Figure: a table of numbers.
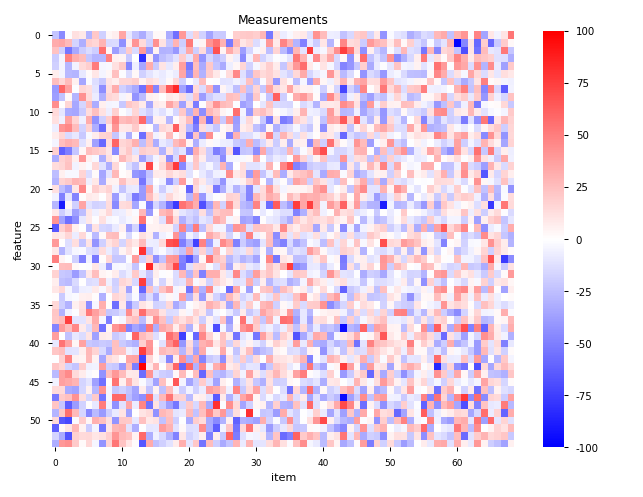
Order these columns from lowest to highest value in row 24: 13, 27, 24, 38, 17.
27, 38, 24, 17, 13
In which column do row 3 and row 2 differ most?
13
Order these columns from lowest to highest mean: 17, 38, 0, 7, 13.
7, 13, 0, 38, 17
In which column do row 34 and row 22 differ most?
65
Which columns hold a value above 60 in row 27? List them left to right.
17, 18, 49
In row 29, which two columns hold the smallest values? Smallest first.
67, 20
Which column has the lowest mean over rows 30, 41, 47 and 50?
43
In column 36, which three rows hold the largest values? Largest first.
22, 52, 3
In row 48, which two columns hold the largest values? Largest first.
24, 43
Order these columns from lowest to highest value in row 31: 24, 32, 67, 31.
67, 31, 32, 24
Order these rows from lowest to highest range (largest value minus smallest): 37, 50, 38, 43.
37, 50, 38, 43
